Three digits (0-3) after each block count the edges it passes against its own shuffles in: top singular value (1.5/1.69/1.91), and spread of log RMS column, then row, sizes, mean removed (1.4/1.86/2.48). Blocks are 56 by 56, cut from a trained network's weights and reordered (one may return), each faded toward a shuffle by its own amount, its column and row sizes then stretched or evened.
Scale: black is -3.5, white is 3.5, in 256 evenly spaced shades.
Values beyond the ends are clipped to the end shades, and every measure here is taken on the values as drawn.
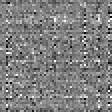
1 3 1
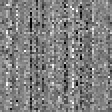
3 3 0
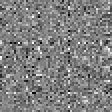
2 2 2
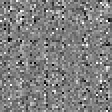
0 3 1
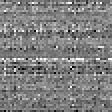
3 1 3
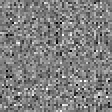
2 2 2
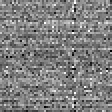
2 1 1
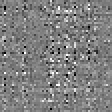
0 3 1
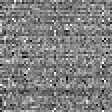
2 2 0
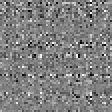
2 2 3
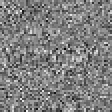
1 0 1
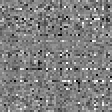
0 1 3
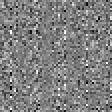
1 3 0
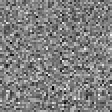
2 1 0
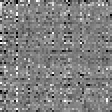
2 3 2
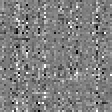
0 3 2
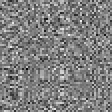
3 1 0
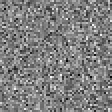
0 1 0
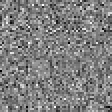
2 1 2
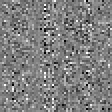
0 3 1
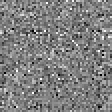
0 1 1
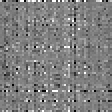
2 2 3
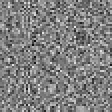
3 2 0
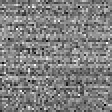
2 1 0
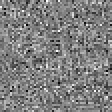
1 1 1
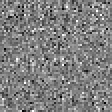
0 1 1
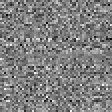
2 0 3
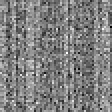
3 0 1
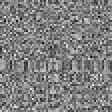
3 0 0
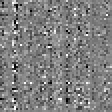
0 3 2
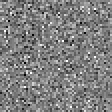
0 1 0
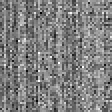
3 0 0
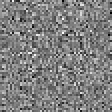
3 2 1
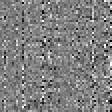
2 3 1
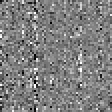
1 3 0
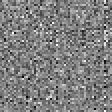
2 2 1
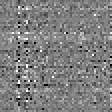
1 2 2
